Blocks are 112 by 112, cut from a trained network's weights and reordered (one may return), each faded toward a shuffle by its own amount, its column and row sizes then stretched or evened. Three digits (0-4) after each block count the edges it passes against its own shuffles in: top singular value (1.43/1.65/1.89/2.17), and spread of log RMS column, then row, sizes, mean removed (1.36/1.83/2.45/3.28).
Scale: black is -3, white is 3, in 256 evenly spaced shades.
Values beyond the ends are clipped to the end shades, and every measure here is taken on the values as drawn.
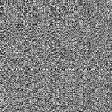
4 2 1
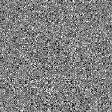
2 1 1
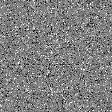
0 1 0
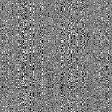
4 4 1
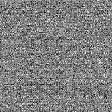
2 1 0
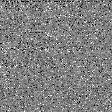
0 0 2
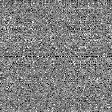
3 1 2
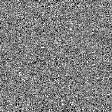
1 2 2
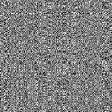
4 3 1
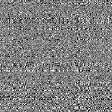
4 2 4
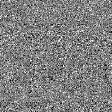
1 1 3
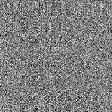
3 1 1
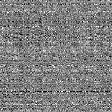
4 0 3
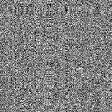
4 2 0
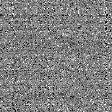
1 2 1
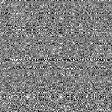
4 0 4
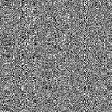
4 3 1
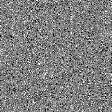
1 2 0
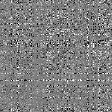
0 4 4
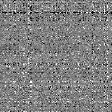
3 3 3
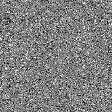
1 1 0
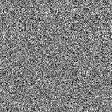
3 1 1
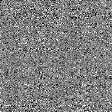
1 2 4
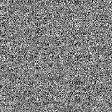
3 2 2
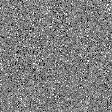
0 2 1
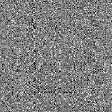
3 3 1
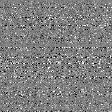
0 0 4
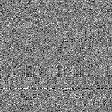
3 0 2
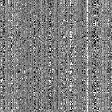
4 4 2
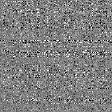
0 3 4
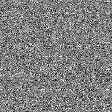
1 0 3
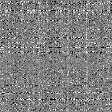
2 0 4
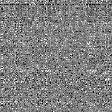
2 2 2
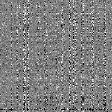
3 4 2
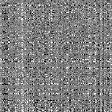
4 2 4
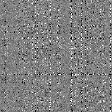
1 4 2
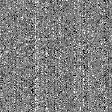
2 3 0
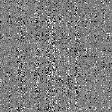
1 4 3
